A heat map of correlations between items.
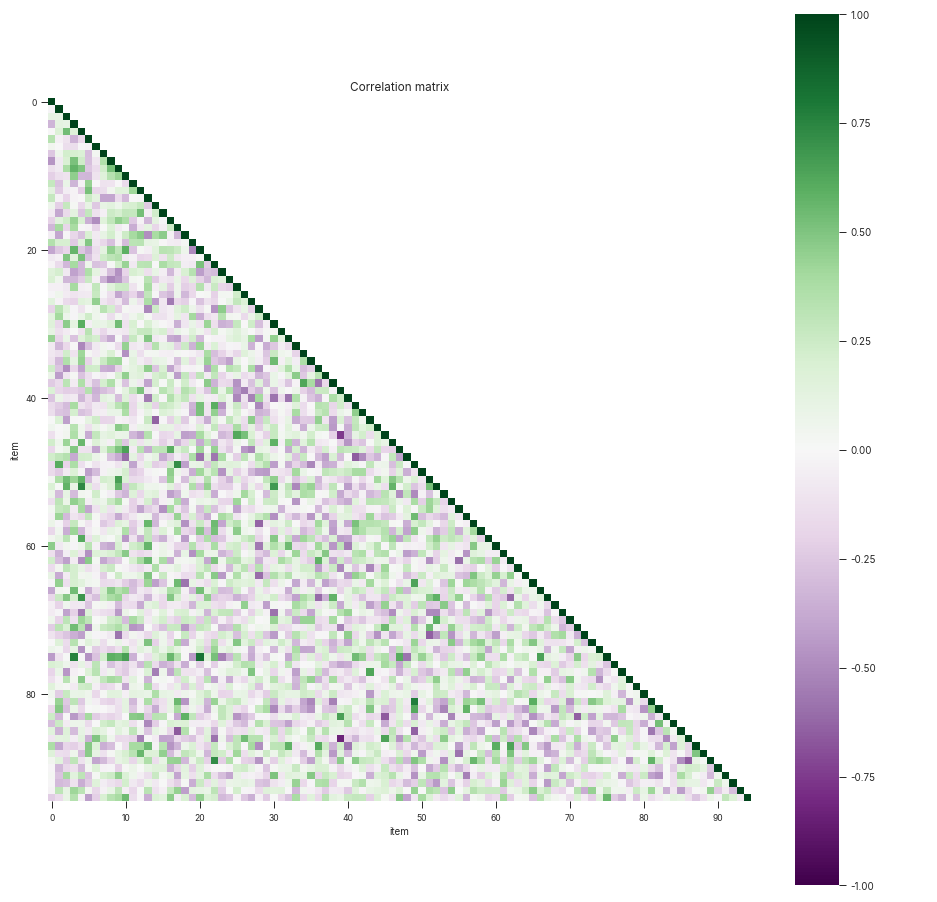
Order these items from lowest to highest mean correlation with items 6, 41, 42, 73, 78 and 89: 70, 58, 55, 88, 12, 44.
55, 70, 12, 88, 44, 58
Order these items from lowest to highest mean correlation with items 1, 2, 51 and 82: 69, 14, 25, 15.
15, 69, 14, 25
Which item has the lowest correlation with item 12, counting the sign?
86
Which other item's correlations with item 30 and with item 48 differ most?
9
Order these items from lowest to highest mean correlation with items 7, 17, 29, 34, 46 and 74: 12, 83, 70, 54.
83, 12, 70, 54
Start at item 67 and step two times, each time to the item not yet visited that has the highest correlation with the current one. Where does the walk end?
52
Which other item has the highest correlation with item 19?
5
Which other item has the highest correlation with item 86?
45
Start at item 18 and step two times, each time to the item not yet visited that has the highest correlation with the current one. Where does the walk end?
39
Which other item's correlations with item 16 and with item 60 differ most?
87
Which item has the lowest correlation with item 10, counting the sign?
48
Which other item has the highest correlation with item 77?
43
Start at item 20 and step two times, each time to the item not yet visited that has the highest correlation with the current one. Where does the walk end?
3
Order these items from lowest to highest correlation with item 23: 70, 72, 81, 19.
70, 81, 72, 19
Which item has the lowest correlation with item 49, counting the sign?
85
